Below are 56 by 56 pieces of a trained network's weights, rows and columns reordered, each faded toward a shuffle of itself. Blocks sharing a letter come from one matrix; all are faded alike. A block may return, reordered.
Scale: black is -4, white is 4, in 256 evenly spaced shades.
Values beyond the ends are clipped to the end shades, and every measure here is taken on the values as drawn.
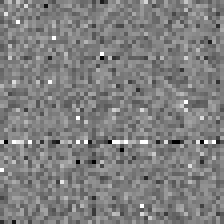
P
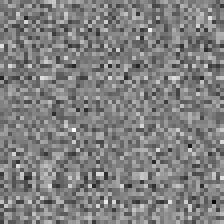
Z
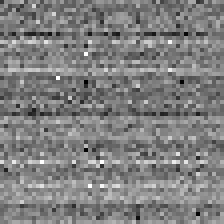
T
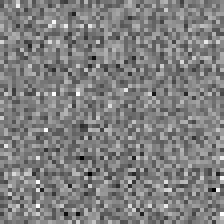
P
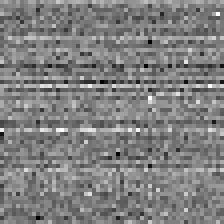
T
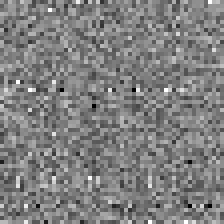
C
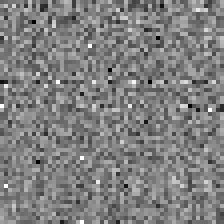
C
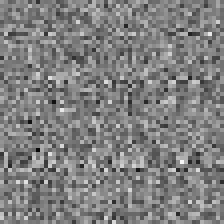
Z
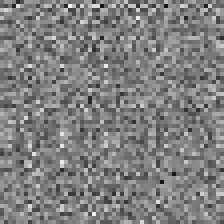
Z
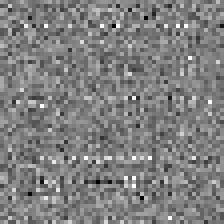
P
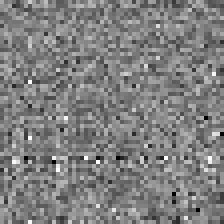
C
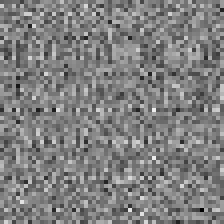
Z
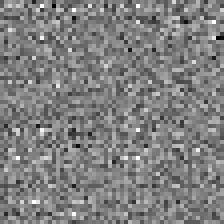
P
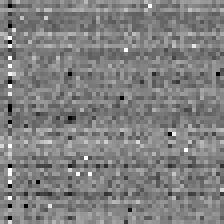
T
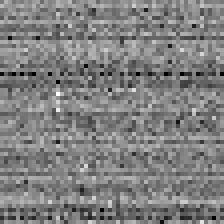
T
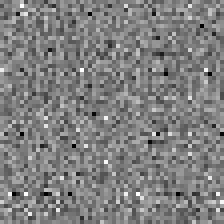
P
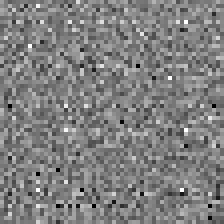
P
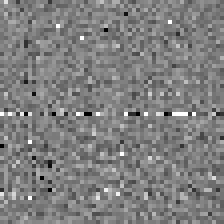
P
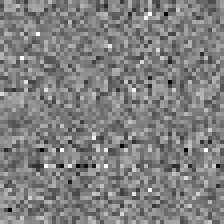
C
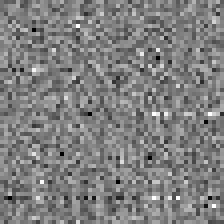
C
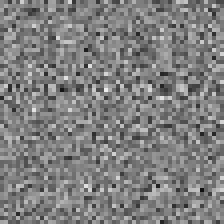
Z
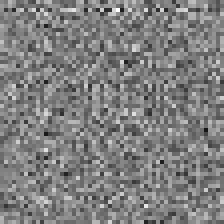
Z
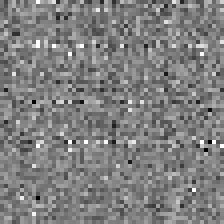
P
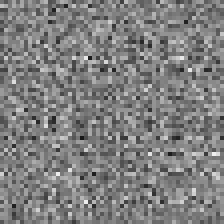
Z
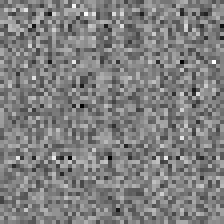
C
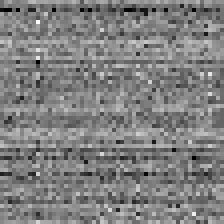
T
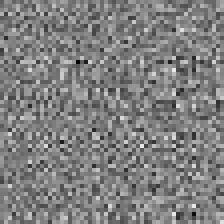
Z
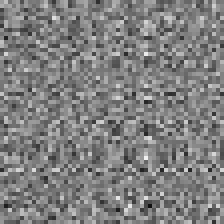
Z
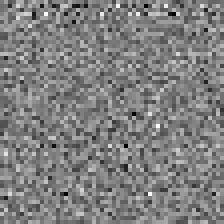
C
